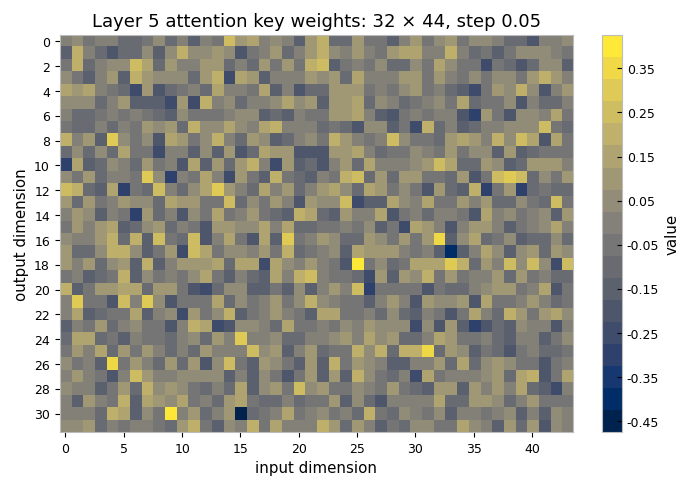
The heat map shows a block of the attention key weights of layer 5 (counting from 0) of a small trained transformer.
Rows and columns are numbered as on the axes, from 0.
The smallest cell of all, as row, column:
30, 15
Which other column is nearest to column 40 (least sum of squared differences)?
43
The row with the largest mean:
18
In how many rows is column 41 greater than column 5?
11
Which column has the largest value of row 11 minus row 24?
38
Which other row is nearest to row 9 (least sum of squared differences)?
5
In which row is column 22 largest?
2
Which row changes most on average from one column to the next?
16
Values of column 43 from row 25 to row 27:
-0.05 0 0.15
